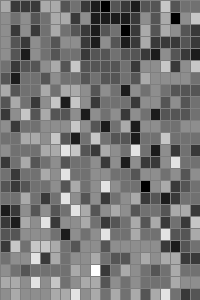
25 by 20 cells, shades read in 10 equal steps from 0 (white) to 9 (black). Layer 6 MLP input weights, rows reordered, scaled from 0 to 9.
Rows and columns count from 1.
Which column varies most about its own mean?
10
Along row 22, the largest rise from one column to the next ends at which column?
5
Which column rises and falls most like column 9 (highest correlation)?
16
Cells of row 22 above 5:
5
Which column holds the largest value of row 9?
7
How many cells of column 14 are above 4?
13
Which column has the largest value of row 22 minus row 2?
20
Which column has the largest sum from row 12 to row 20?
2
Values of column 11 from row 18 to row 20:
4 7 1
